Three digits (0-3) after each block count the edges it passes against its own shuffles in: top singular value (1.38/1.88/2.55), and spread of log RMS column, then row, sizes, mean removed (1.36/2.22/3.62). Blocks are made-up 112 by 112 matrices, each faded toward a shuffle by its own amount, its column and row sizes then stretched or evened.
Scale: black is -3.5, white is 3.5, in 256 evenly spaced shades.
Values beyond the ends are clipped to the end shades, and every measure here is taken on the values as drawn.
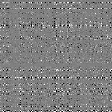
3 2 3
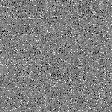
2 0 1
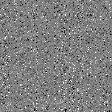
1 2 0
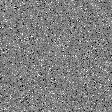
0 0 0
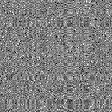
3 0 0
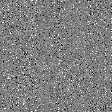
0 2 0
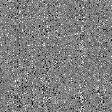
1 2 1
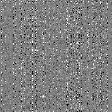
2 3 1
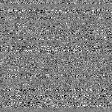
0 0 3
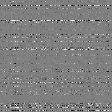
3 1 3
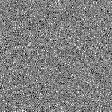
2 0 0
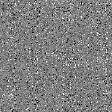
0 2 1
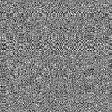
3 0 2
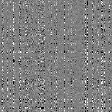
2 3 2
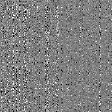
1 3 1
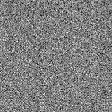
2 0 0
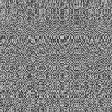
3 0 2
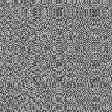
3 0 0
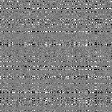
3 2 3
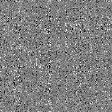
0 2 2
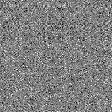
2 0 0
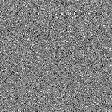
2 0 1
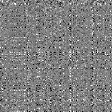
3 2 2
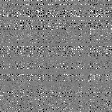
2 2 3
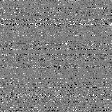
0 1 3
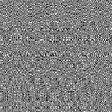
3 0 2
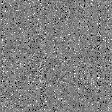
1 2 1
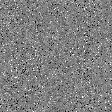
0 1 0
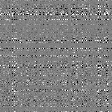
2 2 3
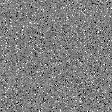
1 1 0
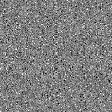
2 1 0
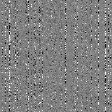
2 3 0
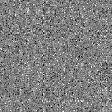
2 1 0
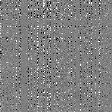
1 3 2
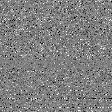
0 0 2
